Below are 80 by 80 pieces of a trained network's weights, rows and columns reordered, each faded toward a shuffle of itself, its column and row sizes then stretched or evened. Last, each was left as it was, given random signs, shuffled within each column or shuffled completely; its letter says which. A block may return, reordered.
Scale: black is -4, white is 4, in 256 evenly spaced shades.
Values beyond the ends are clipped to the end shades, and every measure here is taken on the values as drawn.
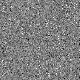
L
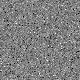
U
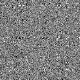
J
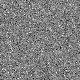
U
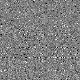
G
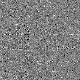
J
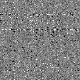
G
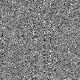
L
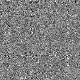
J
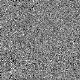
J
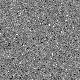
U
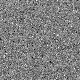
U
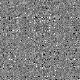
G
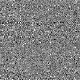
G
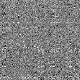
G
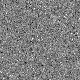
U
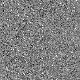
L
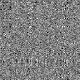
G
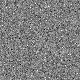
U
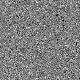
L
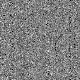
L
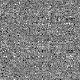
G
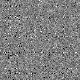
J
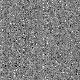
L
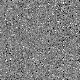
L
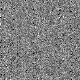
L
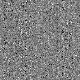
L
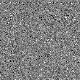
J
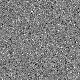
U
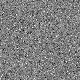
U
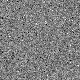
U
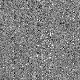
L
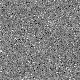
U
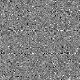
G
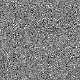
J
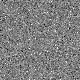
U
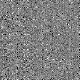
G
